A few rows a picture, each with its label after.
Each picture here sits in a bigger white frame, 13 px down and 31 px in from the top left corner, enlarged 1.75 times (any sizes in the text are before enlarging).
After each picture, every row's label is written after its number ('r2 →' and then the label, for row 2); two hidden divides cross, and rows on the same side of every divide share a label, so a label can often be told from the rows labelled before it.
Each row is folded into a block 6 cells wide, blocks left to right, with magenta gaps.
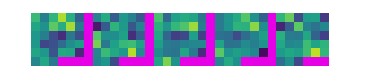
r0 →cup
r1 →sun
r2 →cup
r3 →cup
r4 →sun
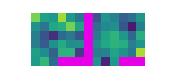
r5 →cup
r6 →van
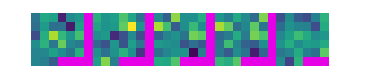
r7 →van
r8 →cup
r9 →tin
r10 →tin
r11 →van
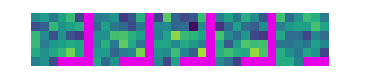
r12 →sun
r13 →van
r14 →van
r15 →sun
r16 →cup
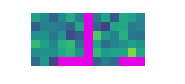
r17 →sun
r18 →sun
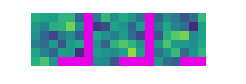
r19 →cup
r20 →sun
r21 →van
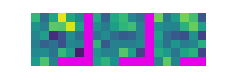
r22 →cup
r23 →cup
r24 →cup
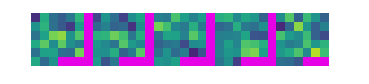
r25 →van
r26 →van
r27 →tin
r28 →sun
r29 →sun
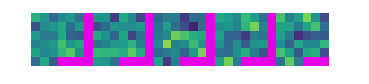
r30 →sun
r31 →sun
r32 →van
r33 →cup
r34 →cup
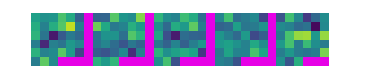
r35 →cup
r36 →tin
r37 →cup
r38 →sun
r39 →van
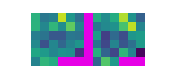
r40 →cup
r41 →cup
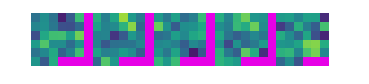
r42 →van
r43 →cup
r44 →tin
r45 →cup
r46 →sun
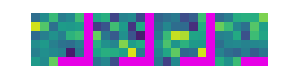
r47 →tin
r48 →sun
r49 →van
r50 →tin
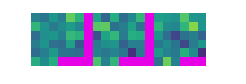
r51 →tin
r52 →tin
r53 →cup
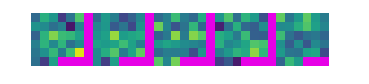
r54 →van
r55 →van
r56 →tin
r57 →sun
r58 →cup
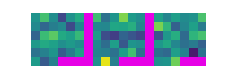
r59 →van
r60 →cup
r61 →tin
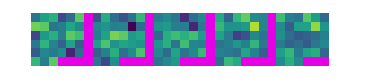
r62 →tin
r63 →van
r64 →van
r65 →cup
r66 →cup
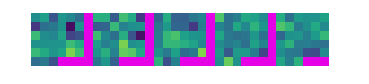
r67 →sun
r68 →sun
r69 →van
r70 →cup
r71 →tin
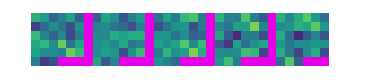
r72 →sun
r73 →van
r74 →sun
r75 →cup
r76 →cup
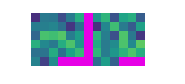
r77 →van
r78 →sun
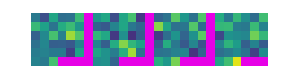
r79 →tin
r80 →sun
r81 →tin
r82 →tin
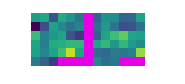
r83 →sun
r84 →van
